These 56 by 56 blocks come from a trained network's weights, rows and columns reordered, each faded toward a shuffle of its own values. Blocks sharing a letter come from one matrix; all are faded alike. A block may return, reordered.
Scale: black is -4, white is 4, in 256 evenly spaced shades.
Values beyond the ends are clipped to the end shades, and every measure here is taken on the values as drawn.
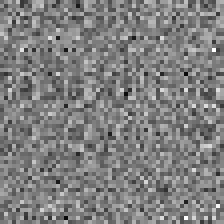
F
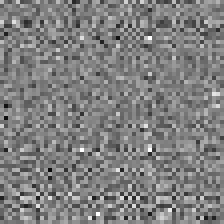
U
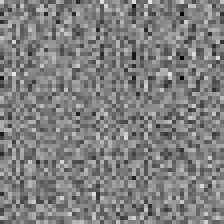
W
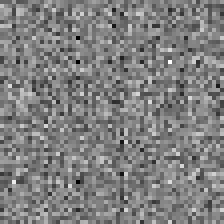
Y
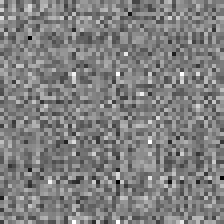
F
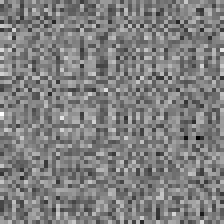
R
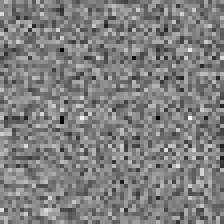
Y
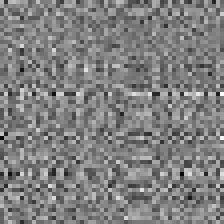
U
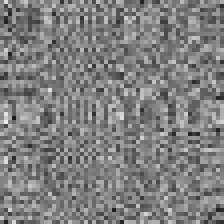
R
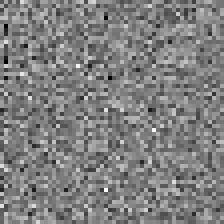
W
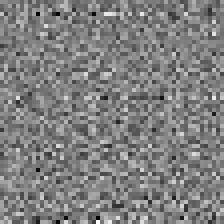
F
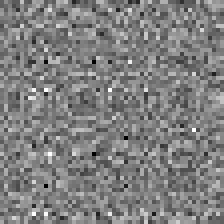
F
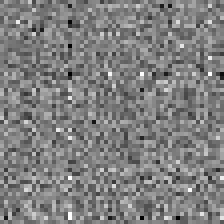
F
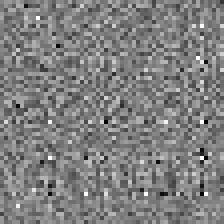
F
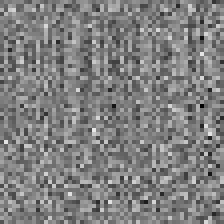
R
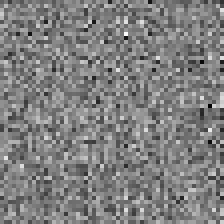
W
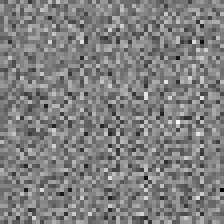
W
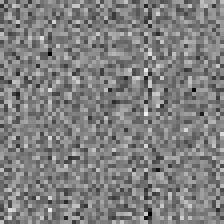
W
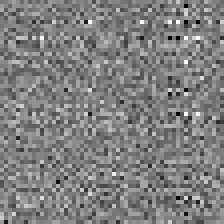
F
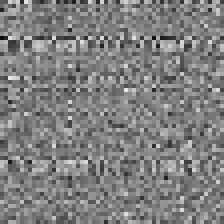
U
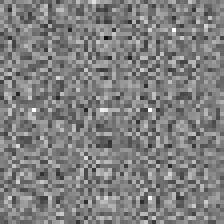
W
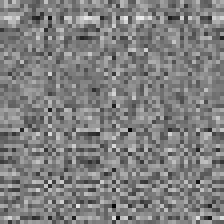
U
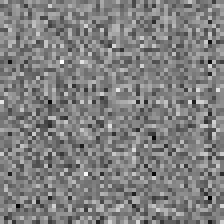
Y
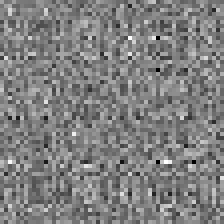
F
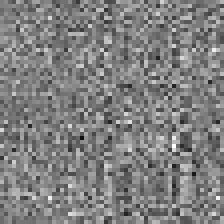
W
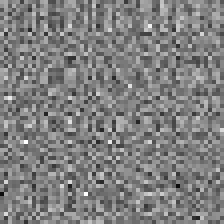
W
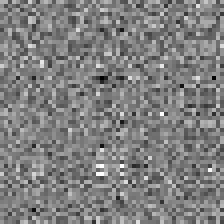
F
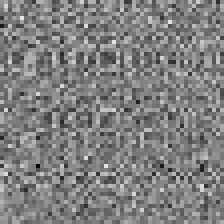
R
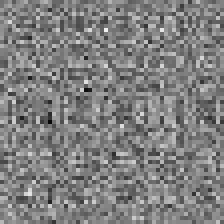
R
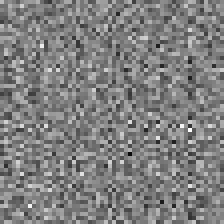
W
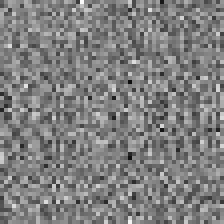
R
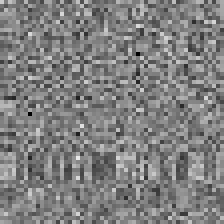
R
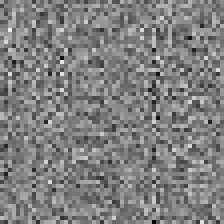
W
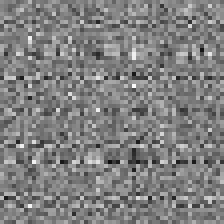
U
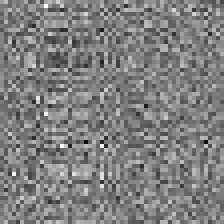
W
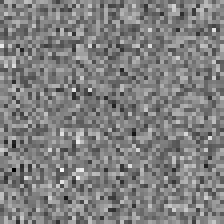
Y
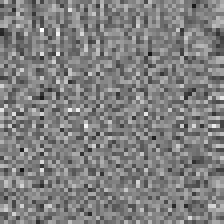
W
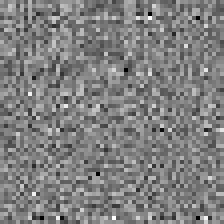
F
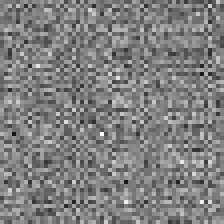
W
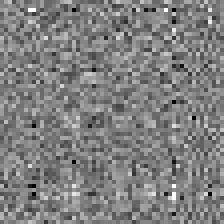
F
